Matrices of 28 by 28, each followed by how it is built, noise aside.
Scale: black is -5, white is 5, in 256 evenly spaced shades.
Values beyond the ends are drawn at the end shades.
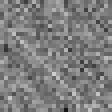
Toeplitz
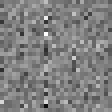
uneven columns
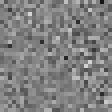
upper triangular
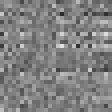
low rank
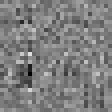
low rank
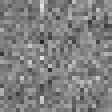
uneven columns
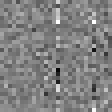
uneven columns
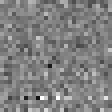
uneven rows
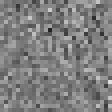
upper triangular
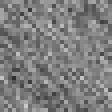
Toeplitz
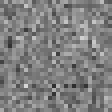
low rank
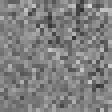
upper triangular
